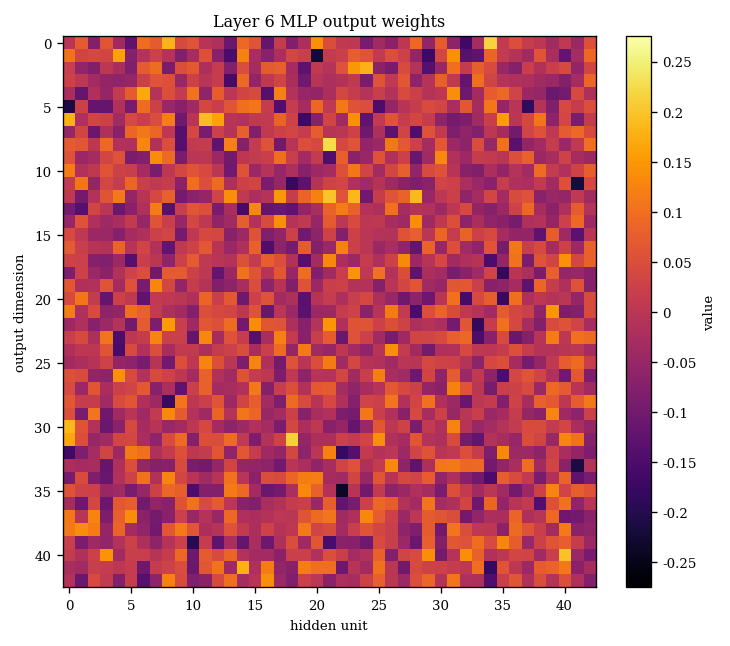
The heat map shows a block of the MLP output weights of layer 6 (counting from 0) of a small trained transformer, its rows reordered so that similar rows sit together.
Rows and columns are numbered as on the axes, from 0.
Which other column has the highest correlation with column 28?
21
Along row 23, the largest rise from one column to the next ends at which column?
11
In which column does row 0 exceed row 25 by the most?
8
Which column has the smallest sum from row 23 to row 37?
22
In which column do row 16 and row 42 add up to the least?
18
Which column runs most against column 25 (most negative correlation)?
42
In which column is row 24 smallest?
4
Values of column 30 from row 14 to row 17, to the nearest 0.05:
0 0.1 -0.05 0.05
